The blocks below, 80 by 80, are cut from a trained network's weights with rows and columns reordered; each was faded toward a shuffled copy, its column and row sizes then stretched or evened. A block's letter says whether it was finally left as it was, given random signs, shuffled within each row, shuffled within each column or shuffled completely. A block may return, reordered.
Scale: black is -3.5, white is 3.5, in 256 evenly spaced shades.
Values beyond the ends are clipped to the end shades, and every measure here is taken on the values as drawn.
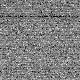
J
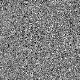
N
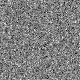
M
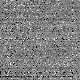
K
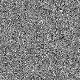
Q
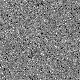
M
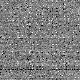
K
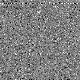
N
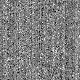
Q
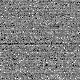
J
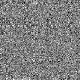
K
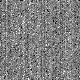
Q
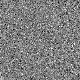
Q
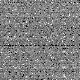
K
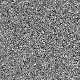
Q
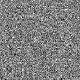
K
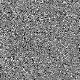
N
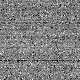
J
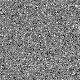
J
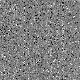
Q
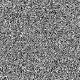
N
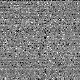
K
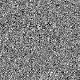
N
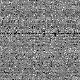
K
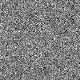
N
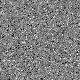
M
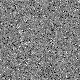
M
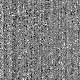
Q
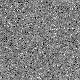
M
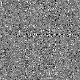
N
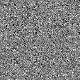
N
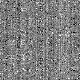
K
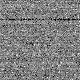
J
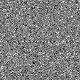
J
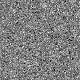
M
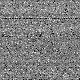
J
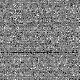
K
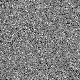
M
